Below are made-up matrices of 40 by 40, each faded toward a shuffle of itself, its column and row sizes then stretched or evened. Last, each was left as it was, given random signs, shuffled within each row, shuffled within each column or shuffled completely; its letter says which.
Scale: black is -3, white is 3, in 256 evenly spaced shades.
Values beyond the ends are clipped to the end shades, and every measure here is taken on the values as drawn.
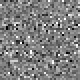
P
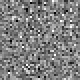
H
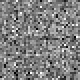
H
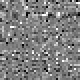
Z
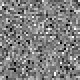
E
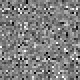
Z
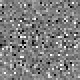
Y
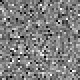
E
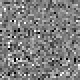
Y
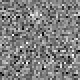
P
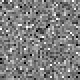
E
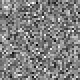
E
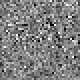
P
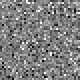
E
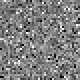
E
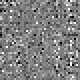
Y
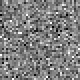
E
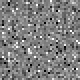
H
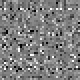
Y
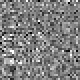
Z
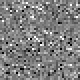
P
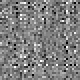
Z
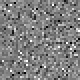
E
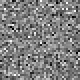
E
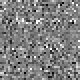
P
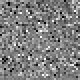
P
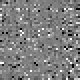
Z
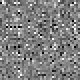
Z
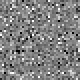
Y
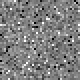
E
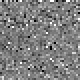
P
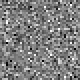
H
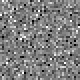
E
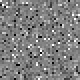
E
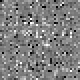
Y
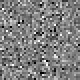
H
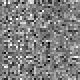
Z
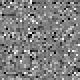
Y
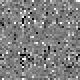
Y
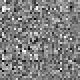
Z
